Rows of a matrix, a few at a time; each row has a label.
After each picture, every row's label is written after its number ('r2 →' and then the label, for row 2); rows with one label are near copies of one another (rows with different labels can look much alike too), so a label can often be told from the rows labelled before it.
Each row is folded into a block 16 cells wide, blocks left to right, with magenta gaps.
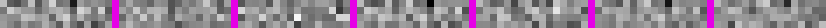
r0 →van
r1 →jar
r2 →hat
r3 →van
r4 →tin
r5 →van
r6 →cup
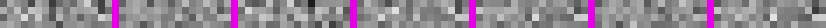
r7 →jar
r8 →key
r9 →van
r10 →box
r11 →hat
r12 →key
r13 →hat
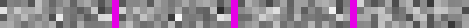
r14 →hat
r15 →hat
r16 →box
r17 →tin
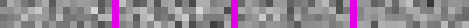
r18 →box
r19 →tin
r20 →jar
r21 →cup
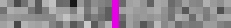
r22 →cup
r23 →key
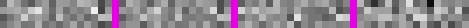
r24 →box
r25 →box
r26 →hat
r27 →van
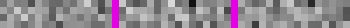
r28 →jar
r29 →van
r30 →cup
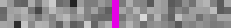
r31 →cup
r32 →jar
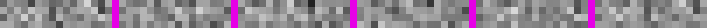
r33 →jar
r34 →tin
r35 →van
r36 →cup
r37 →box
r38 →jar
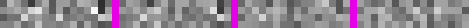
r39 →box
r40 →box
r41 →jar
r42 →tin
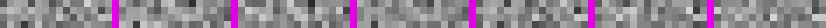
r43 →key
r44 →cup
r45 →van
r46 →cup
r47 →key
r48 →box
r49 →hat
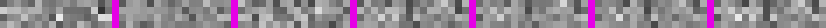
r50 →hat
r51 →key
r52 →tin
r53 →jar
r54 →jar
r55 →jar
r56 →jar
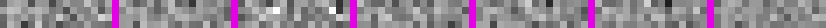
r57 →key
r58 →cup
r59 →box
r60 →tin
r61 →cup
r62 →van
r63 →key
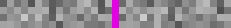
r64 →jar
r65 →jar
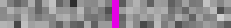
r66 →cup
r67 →key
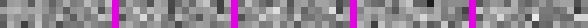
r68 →key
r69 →jar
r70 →box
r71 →cup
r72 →hat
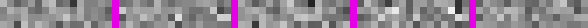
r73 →cup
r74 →hat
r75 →cup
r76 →box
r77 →jar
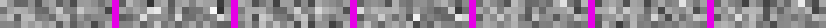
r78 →tin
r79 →box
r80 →tin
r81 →hat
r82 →jar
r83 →key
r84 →jar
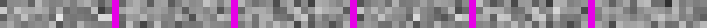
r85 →hat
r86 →key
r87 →tin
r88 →hat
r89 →tin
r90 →cup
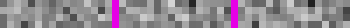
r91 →key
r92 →van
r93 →cup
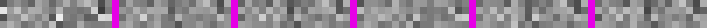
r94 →hat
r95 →jar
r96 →jar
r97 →hat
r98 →jar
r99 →jar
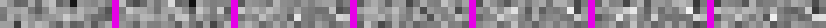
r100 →cup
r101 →van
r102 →hat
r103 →key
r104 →box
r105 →box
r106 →hat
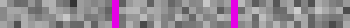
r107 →cup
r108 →key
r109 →tin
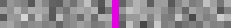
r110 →jar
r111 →key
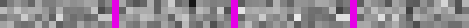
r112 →hat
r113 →van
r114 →hat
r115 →jar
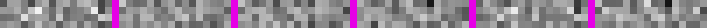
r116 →box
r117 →tin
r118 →tin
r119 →cup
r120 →box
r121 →van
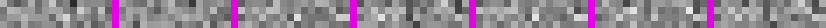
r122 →van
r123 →cup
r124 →hat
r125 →jar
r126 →hat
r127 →box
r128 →jar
